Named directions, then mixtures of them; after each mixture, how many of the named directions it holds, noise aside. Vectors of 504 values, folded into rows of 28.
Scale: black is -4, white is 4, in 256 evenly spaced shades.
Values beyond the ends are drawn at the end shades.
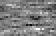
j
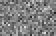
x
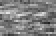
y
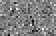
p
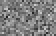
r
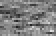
two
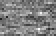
three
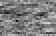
one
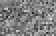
two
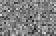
three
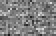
four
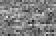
four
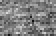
three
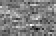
three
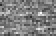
four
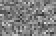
two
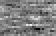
one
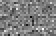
two
